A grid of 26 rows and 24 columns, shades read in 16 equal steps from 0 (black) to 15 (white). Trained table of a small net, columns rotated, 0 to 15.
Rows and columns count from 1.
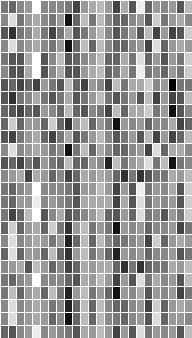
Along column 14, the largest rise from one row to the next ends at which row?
14
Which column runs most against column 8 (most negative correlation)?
21
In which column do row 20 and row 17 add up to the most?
5
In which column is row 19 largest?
2
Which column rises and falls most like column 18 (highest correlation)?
16
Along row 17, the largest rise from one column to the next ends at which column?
18
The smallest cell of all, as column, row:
22, 7
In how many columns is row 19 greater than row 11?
13
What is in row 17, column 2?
4
